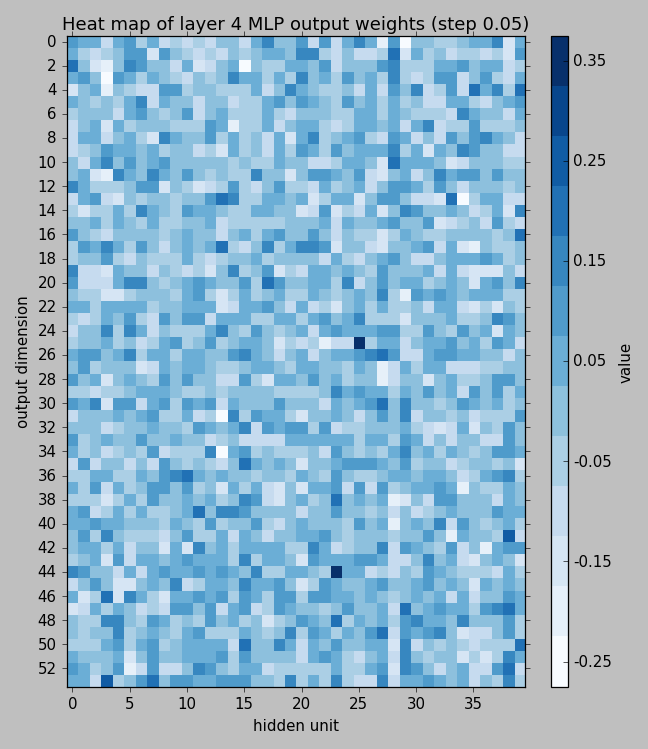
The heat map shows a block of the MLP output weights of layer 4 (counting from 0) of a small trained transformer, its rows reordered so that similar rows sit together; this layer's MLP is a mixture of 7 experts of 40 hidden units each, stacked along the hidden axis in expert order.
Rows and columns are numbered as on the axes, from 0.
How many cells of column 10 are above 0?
29
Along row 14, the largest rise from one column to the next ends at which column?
39
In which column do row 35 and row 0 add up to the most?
25
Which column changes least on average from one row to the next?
9
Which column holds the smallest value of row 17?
35
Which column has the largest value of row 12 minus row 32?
32
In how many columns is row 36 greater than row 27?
19
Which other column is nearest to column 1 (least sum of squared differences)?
16
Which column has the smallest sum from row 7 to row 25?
23
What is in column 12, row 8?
0.1
